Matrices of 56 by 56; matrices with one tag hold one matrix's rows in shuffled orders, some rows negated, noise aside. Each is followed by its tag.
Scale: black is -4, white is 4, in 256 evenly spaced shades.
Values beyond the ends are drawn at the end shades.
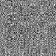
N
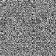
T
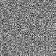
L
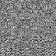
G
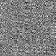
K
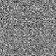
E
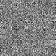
K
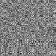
L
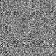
E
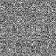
T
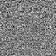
G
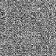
T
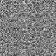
E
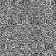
G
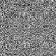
E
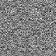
G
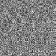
L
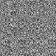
N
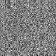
N
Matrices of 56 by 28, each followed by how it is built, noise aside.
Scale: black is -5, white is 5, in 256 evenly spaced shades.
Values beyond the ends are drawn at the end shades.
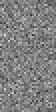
repeating rows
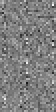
uneven columns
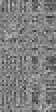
blocks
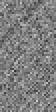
Hankel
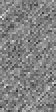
Hankel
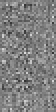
low rank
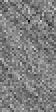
Toeplitz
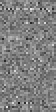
uneven rows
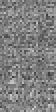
blocks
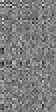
low rank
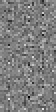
uneven columns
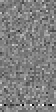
uneven rows
